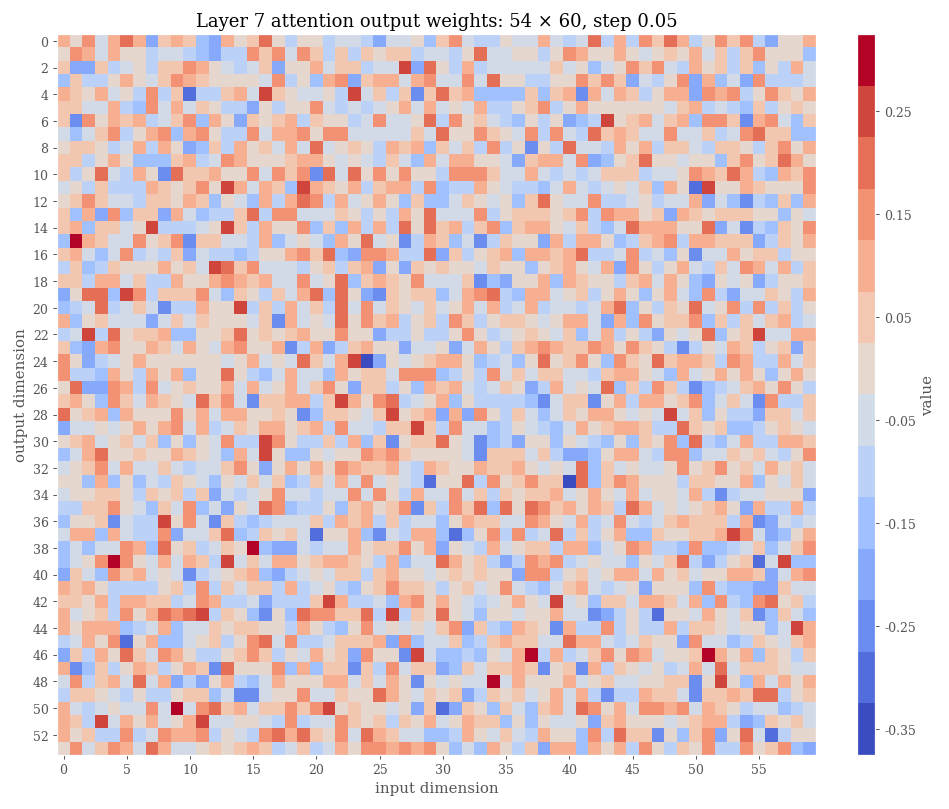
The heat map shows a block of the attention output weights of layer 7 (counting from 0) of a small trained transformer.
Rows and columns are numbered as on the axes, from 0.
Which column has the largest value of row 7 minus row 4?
10
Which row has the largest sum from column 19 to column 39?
43
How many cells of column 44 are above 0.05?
22
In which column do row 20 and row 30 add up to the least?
8
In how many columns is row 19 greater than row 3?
26
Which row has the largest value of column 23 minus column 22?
4
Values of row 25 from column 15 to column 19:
-0.1 -0.15 -0.05 0.1 -0.05
